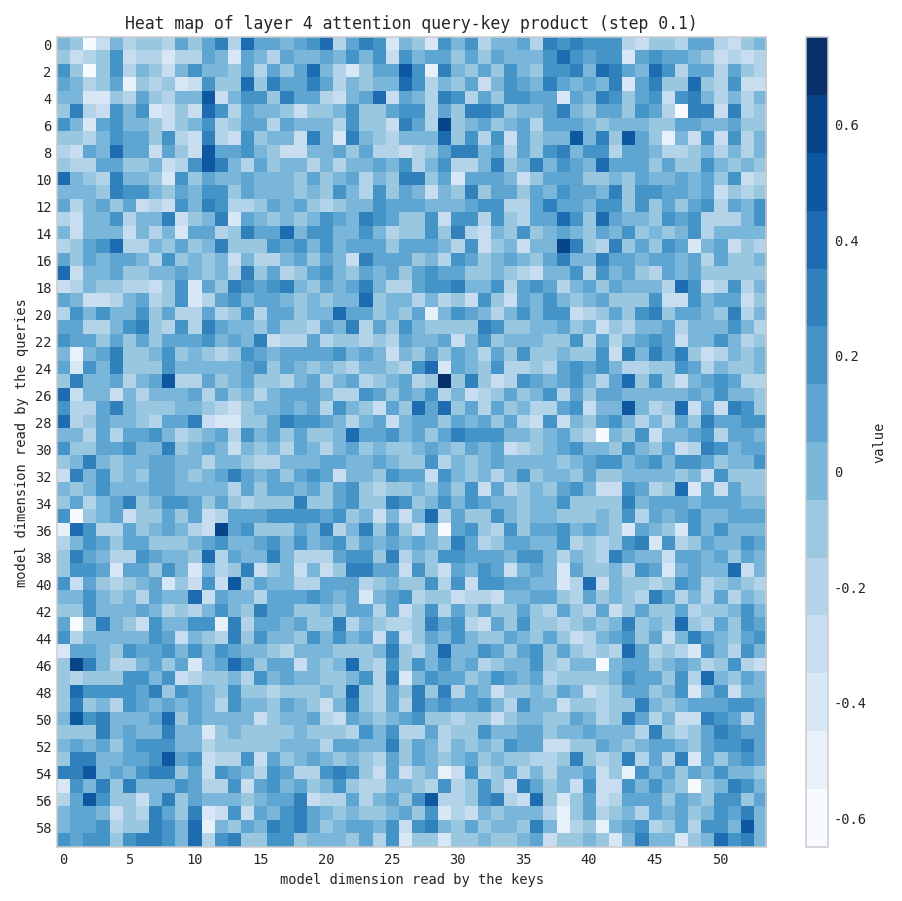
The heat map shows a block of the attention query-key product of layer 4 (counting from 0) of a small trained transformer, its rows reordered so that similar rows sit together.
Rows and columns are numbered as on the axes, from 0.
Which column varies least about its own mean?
53
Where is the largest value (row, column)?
25, 29
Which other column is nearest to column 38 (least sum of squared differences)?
4
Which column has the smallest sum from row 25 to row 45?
41
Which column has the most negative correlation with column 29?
2
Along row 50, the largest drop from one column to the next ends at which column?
9
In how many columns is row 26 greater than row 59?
18
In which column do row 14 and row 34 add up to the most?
43
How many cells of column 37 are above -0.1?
40
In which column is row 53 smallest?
48
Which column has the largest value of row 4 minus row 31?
11
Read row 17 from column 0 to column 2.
0.4 -0.3 0
